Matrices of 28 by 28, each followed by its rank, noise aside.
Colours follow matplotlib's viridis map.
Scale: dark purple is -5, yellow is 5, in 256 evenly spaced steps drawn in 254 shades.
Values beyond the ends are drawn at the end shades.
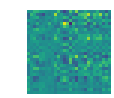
three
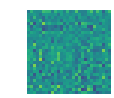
five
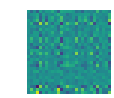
two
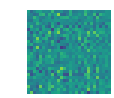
five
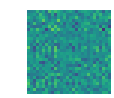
five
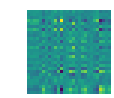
two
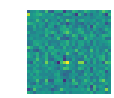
four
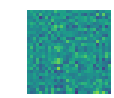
five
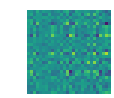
two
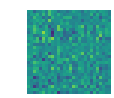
five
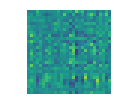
four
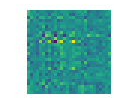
four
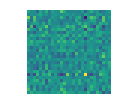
three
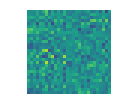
five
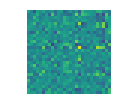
five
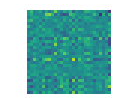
three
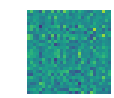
four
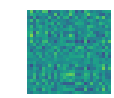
three
